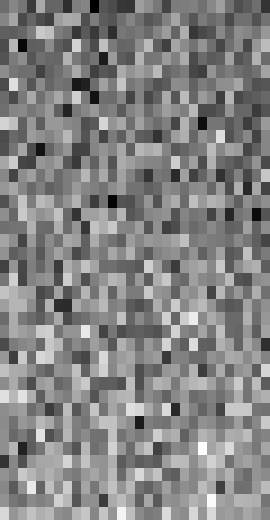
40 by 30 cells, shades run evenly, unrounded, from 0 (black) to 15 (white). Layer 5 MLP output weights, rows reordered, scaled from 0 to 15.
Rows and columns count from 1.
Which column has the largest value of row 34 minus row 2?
5
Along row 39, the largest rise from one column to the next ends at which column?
13
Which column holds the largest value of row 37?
16
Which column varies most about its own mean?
3
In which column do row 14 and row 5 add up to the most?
21
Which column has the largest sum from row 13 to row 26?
2
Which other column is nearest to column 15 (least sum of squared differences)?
27
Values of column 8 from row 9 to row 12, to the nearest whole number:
2 8 11 9
